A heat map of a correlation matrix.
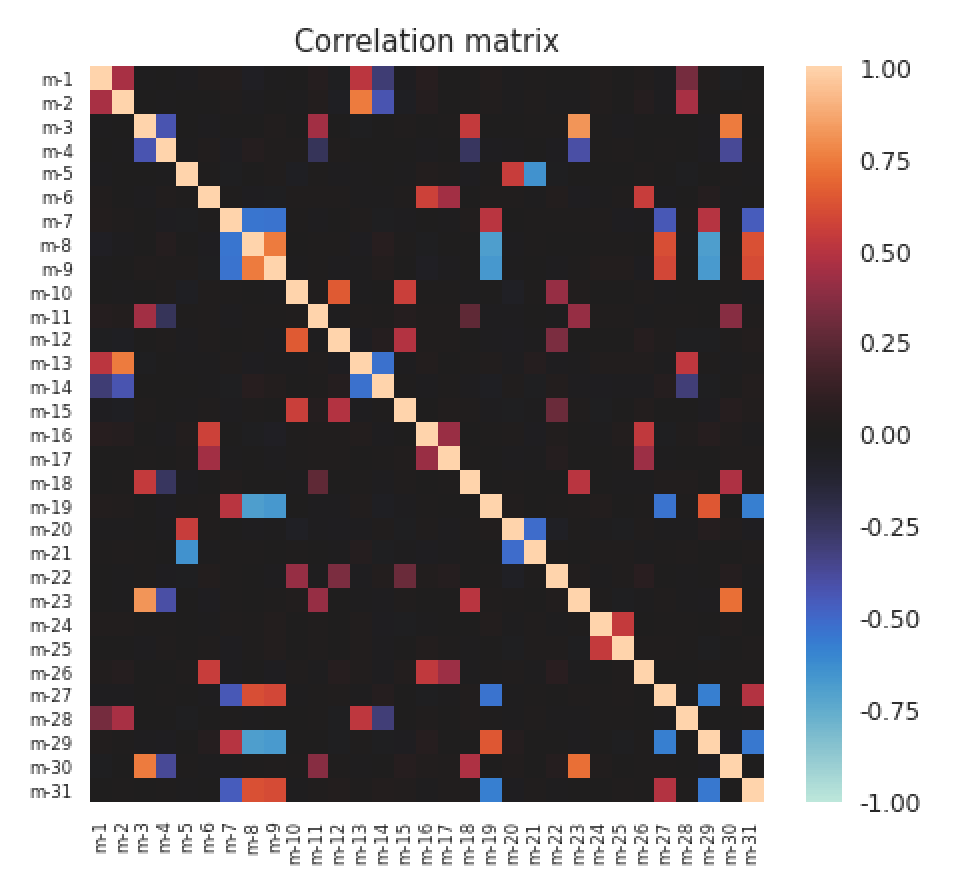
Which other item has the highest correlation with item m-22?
m-10
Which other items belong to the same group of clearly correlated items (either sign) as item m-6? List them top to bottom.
m-16, m-17, m-26
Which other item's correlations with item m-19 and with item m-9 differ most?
m-8
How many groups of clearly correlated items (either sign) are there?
7
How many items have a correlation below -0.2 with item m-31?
3
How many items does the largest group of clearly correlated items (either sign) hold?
7
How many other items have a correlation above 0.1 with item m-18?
4
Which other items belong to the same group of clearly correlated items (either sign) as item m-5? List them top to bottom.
m-20, m-21
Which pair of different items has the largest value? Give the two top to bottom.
m-3, m-23
